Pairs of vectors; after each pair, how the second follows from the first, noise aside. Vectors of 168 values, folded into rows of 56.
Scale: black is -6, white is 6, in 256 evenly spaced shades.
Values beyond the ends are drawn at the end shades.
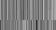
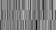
sign-scrambled.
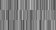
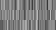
reversed.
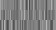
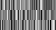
wrapped around, negated, scaled up.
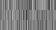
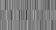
partly zeroed.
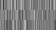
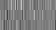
partly zeroed.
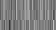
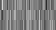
reversed.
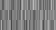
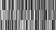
reversed, scaled up.
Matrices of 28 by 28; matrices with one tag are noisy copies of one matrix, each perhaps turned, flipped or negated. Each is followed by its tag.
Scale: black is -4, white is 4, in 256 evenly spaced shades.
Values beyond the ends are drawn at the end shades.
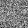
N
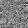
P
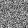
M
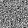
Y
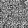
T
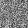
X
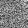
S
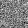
T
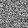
X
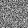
Y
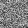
T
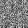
P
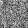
T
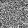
T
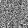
N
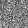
S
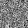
X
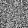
N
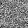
T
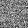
N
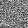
T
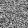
P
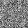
T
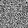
Y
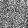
S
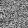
P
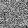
T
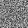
Y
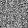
N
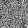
T
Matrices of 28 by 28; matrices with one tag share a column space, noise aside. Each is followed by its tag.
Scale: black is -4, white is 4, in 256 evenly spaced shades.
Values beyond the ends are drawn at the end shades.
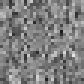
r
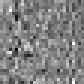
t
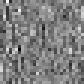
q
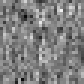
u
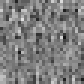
u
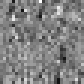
u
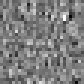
t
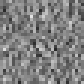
t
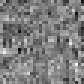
q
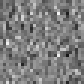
t
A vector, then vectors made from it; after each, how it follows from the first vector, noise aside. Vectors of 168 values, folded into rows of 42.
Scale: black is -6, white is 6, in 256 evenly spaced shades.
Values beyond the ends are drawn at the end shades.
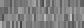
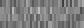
reversed.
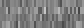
wrapped around.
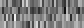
wrapped around, negated, scaled up.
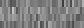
reversed.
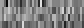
wrapped around, negated, scaled up.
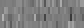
negated, partly zeroed.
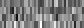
wrapped around, scaled up.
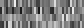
wrapped around, negated, scaled up.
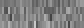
wrapped around.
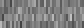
copied.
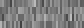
copied.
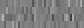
negated, partly zeroed.
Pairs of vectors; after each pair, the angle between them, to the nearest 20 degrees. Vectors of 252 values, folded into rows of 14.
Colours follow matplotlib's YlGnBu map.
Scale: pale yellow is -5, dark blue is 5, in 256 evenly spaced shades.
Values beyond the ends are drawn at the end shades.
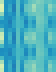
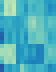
120 degrees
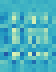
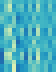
100 degrees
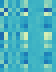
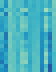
120 degrees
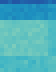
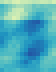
140 degrees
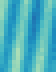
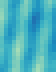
20 degrees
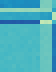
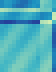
20 degrees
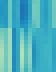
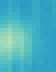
60 degrees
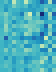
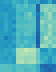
80 degrees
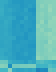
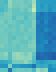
160 degrees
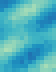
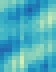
160 degrees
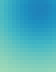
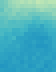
140 degrees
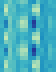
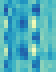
160 degrees
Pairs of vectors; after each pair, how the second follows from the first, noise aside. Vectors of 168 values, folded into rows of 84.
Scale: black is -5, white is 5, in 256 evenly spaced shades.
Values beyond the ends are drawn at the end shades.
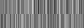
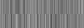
reversed, negated, shrunk.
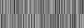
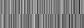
shuffled.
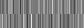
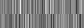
shuffled.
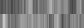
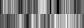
wrapped around, negated, scaled up.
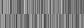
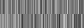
reversed, negated.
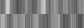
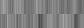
reversed, negated, shrunk.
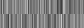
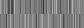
wrapped around, partly zeroed.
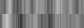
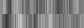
negated.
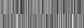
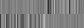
wrapped around, partly zeroed.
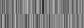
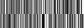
wrapped around, negated, scaled up.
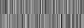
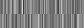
reversed, negated.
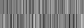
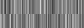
wrapped around, negated.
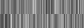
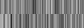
negated.
